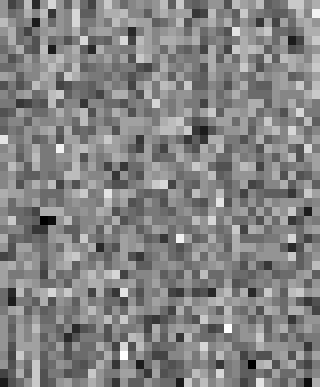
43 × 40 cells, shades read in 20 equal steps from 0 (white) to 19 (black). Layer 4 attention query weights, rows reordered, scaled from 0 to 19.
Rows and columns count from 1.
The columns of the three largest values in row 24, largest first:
39, 5, 15
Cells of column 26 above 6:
36
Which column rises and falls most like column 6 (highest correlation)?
31
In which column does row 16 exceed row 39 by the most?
26
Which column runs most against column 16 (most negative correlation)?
20
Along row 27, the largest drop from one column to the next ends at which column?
23
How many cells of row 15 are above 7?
27
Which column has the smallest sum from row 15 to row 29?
9
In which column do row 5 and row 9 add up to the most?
37
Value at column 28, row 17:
5
